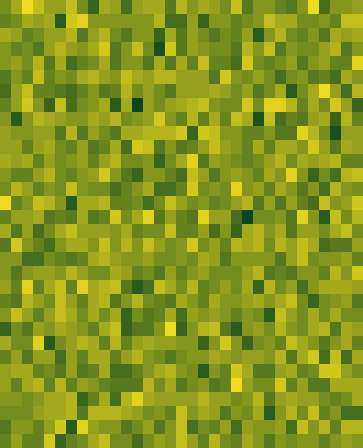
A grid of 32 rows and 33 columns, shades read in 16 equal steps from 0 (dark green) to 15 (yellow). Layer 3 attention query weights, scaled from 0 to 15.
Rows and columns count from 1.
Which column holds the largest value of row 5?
33
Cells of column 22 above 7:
16
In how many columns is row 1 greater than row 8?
17
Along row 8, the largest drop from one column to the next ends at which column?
13
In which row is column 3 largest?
1
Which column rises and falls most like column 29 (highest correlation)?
20
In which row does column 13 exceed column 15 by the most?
4
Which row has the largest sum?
18
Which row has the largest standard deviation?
8
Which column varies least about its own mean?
21
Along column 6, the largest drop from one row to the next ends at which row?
32
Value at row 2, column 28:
7
